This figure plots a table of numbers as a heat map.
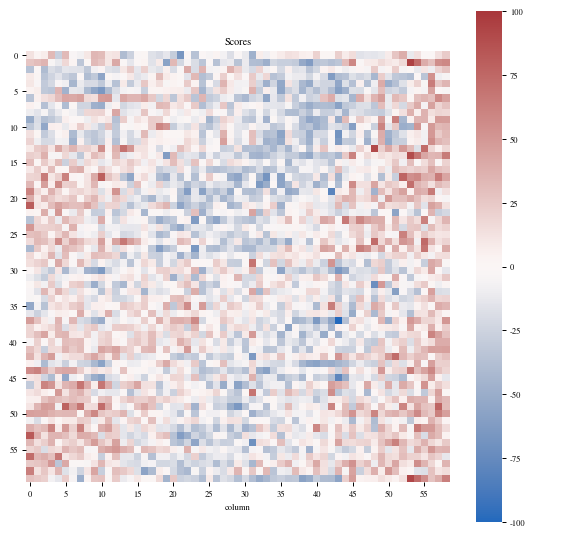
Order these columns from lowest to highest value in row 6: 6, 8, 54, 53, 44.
44, 53, 8, 54, 6
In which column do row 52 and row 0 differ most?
7
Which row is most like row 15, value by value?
38
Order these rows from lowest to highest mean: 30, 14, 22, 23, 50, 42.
30, 22, 14, 23, 42, 50
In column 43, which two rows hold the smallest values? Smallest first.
37, 45
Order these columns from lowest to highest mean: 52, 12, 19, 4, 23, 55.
23, 19, 12, 52, 4, 55
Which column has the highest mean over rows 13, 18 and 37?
53
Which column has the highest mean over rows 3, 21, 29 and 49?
56
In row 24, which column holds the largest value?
0
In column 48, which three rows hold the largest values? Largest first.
13, 26, 50
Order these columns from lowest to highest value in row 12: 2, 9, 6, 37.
6, 9, 2, 37
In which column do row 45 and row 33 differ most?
5
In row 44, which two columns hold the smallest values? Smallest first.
33, 32
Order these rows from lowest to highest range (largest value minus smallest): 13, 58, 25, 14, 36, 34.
34, 36, 25, 58, 13, 14
